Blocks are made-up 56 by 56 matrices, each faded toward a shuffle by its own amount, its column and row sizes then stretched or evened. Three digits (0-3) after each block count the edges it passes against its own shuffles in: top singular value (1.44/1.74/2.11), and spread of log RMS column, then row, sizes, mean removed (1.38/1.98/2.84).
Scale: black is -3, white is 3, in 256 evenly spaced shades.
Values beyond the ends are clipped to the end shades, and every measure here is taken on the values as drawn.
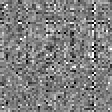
3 2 1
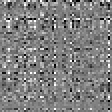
3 3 3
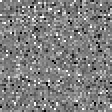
1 0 0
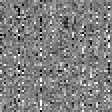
0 3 1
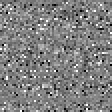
0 0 2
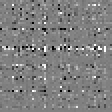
1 2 3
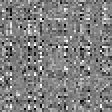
3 3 1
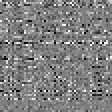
2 0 3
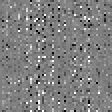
0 3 1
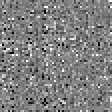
0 2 2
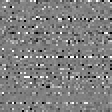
2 0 3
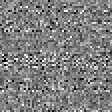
2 0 2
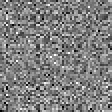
3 1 1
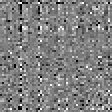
3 2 2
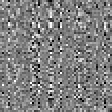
3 3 0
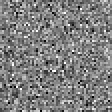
0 1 1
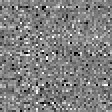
2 1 2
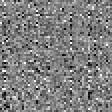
2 2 0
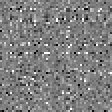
2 1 2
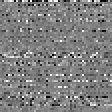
1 0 3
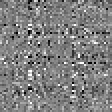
2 2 2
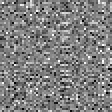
3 1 1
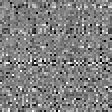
3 0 2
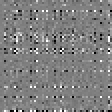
3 3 3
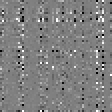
3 3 2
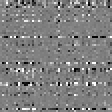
3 2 3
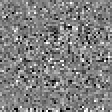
1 1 2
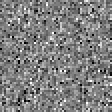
1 1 1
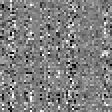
1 3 0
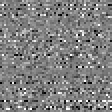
1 0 3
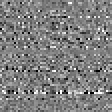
3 0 3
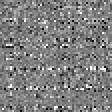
2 1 3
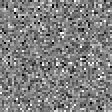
1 0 0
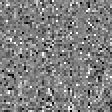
2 1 0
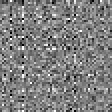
3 2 2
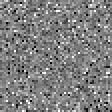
0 1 1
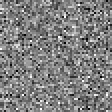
1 1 0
